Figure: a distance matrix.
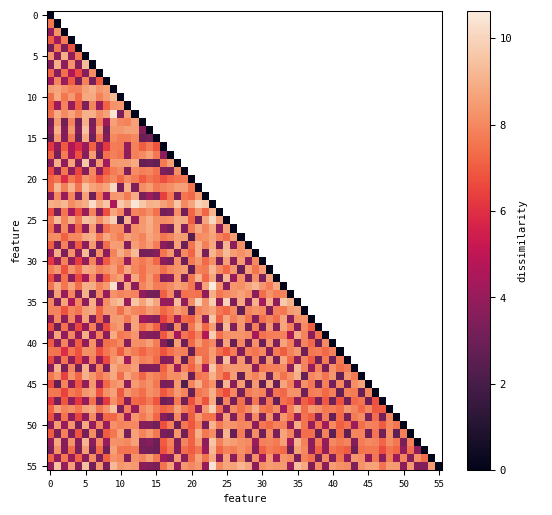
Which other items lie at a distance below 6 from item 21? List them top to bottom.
10, 12, 25, 33, 48
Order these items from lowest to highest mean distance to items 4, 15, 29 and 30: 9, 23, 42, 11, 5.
42, 11, 5, 9, 23
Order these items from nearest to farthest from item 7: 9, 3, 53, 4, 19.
19, 3, 4, 53, 9
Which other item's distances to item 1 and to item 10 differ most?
25
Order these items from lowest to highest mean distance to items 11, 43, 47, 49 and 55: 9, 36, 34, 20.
34, 20, 36, 9
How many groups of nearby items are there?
5
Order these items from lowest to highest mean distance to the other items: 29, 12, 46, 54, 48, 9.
54, 29, 46, 48, 12, 9
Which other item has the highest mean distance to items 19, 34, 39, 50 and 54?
23
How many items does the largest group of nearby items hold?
22
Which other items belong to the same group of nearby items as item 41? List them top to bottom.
20, 27, 31, 36, 44, 46
